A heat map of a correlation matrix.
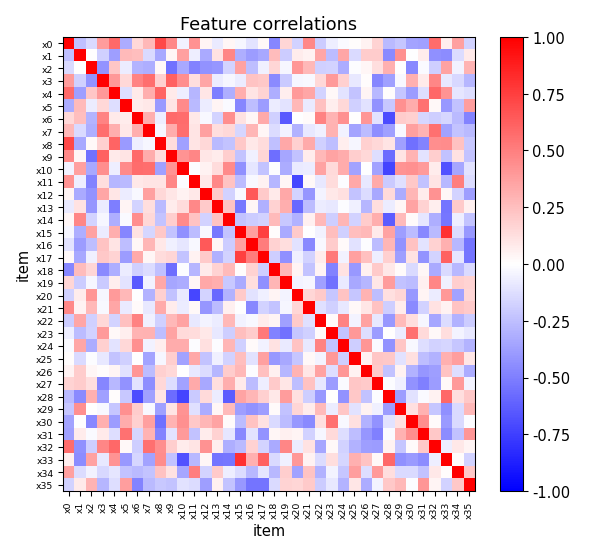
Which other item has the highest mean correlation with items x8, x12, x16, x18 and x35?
x19
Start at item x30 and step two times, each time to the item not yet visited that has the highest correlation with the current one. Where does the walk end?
x17
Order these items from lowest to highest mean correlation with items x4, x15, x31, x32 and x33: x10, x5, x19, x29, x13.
x13, x29, x10, x5, x19
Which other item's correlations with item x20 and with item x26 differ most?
x11
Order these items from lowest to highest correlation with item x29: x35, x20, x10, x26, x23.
x23, x26, x20, x35, x10
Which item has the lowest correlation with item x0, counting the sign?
x18
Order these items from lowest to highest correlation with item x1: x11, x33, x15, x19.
x33, x15, x19, x11
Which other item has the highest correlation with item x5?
x31
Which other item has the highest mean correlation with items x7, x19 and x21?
x32
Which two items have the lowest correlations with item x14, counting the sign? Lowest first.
x28, x33
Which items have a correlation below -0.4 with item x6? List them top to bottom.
x19, x28, x35
